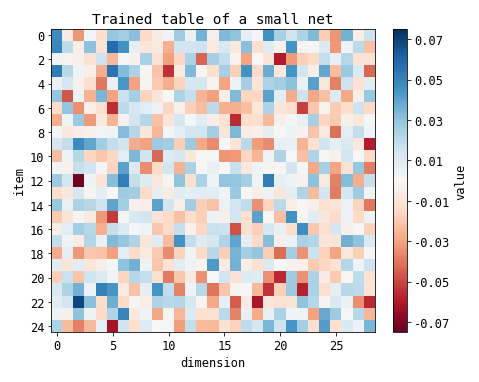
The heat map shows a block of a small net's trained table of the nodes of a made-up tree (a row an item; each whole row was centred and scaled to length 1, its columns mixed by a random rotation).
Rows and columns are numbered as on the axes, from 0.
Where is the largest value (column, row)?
2, 22
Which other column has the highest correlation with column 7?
11
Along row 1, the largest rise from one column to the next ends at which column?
5
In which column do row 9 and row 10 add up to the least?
28
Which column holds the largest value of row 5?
19
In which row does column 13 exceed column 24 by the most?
0
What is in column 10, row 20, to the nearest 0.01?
-0.04
